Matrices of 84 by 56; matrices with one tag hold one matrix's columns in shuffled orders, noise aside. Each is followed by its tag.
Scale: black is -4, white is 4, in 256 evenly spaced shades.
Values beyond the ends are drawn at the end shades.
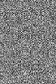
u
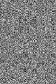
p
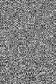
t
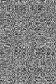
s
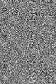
u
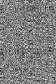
s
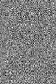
u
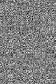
p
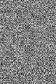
t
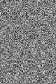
u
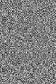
p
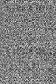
s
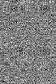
s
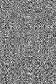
t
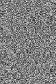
p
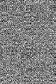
s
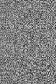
t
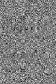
p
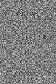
u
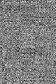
s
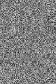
p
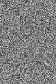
p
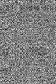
s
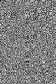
u
